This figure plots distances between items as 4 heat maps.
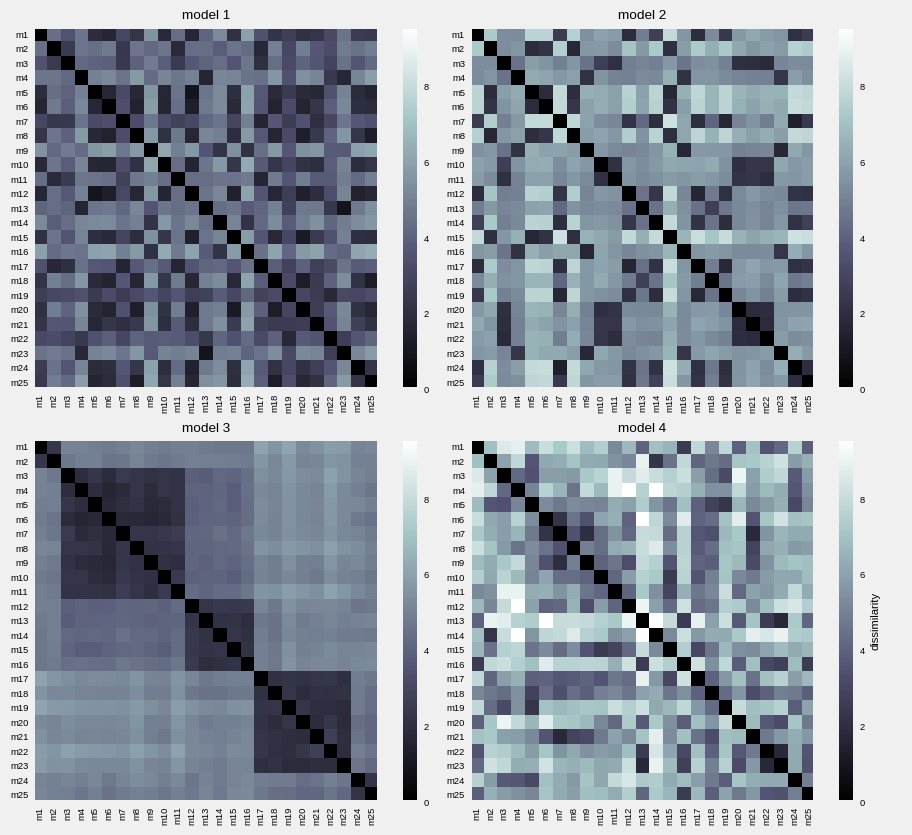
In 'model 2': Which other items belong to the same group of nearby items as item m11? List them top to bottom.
m3, m10, m20, m21, m22
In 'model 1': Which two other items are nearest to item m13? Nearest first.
m23, m4
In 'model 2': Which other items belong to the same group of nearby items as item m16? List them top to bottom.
m4, m9, m23
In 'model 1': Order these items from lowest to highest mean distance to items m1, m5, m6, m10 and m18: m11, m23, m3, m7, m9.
m7, m3, m11, m23, m9
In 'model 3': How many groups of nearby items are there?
5
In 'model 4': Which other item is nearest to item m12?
m9
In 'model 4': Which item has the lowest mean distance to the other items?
m18
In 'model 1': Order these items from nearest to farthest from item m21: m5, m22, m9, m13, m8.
m5, m8, m22, m13, m9
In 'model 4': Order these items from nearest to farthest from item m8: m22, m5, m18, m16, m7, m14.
m7, m18, m5, m22, m16, m14
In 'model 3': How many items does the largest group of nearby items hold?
9
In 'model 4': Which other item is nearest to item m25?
m16
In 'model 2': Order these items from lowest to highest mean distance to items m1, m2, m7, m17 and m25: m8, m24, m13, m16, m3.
m24, m13, m3, m16, m8
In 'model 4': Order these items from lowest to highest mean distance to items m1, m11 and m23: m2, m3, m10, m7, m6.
m10, m7, m2, m6, m3
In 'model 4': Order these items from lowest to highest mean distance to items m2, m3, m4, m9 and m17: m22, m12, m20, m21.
m21, m12, m22, m20
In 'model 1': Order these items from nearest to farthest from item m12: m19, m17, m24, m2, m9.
m24, m19, m17, m2, m9
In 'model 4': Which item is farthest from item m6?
m13
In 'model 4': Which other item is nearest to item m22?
m23
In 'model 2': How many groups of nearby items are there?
5
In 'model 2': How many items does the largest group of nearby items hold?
8
